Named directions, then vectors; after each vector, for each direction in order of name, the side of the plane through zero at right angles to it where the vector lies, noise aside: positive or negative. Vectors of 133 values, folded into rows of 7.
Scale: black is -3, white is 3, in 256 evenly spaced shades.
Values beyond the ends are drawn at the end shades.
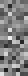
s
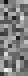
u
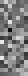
negative, negative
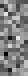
negative, negative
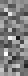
positive, positive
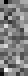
negative, positive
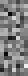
negative, negative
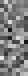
negative, negative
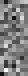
negative, positive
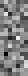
negative, negative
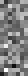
negative, positive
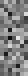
negative, negative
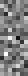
positive, positive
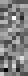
positive, negative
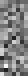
positive, negative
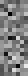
negative, negative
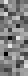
negative, negative
